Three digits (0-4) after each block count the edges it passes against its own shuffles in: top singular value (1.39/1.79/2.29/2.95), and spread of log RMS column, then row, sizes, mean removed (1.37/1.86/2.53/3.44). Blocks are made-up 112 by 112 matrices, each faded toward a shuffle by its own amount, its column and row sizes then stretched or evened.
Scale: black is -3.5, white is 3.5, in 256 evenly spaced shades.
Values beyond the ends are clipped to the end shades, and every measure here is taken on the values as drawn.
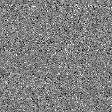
1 1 2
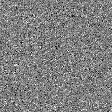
1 0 1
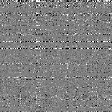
3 2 4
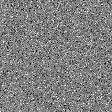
1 0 0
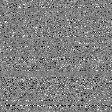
1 0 4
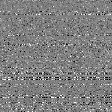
3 0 4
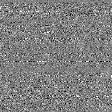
1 0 4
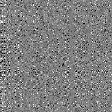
3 3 2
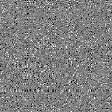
3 2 1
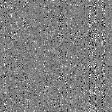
1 4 1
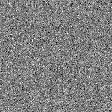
1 0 0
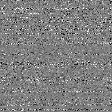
0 1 4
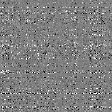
2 3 4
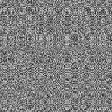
4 0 3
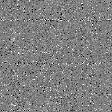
1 2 2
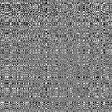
4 4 4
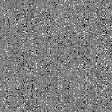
3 3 1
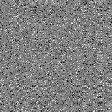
3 1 0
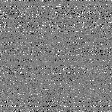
0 0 4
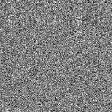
2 1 1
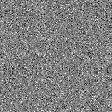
2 0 0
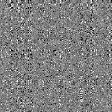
3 3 2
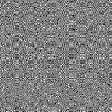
4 0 2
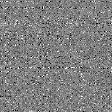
1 2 3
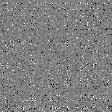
0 2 3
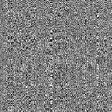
3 3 1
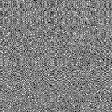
4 0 1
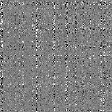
2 4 3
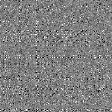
2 2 3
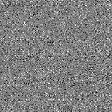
2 0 2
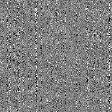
1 4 1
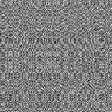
4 1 1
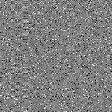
3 0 1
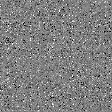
0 2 2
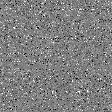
0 0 2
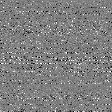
1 0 4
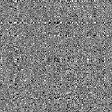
3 3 3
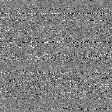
0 0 4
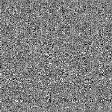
2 2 2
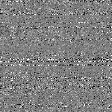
2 1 4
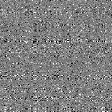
3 0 3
